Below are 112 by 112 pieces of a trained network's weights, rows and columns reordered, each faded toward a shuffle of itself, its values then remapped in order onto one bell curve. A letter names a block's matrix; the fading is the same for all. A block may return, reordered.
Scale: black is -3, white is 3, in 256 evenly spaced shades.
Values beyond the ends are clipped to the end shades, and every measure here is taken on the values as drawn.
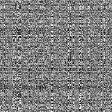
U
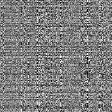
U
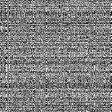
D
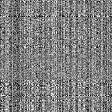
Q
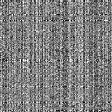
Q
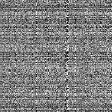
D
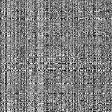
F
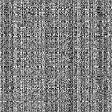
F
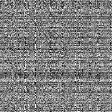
D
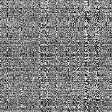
U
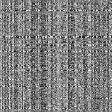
F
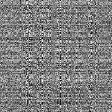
U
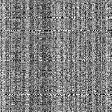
Q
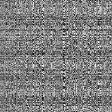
U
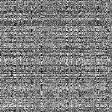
D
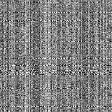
F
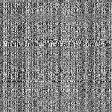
F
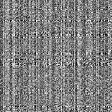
F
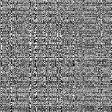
U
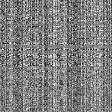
F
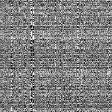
D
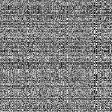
D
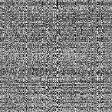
U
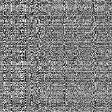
U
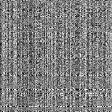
Q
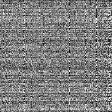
D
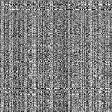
Q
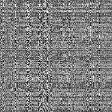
U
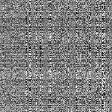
U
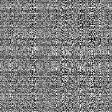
U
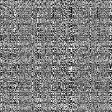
U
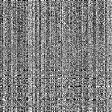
Q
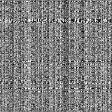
F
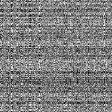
D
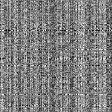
Q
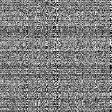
D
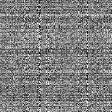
D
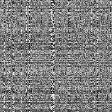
U
